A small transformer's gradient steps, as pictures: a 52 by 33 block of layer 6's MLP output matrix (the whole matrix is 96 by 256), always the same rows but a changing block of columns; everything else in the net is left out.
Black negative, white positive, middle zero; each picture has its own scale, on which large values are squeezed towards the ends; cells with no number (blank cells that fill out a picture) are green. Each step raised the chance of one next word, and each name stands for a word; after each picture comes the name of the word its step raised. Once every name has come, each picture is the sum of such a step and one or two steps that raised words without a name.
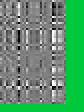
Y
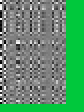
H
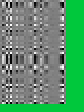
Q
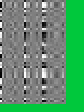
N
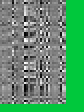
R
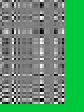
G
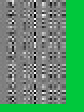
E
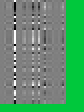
Y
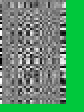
N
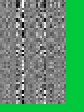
R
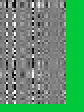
N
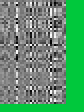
H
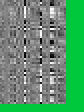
R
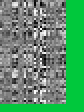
N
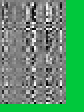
Y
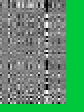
G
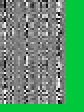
E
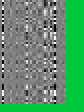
H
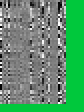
R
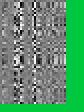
Q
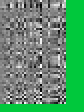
G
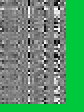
H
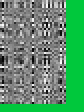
Q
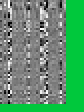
H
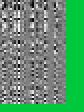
H
